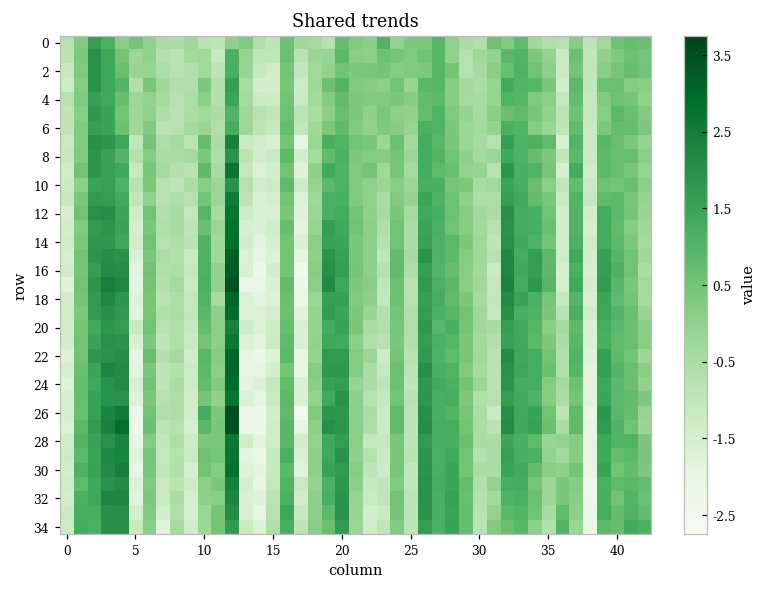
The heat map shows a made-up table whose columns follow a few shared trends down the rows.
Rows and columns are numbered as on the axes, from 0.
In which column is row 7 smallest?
17
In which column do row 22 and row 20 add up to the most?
12
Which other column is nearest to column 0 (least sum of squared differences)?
15
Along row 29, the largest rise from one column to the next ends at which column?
39
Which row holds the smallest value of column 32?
0
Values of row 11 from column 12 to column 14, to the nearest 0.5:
2.5 -1 -1.5
